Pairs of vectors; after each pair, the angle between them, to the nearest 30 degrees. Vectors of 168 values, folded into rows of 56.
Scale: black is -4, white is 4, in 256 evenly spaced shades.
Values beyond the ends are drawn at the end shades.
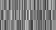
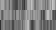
60 degrees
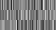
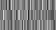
90 degrees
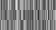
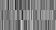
120 degrees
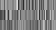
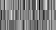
60 degrees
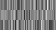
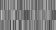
60 degrees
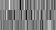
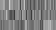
30 degrees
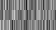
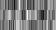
120 degrees
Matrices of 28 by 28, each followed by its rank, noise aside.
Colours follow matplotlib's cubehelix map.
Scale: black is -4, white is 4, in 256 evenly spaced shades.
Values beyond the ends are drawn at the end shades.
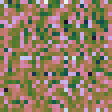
six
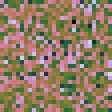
eight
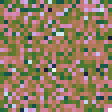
eight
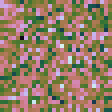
eight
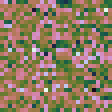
six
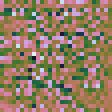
six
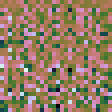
five
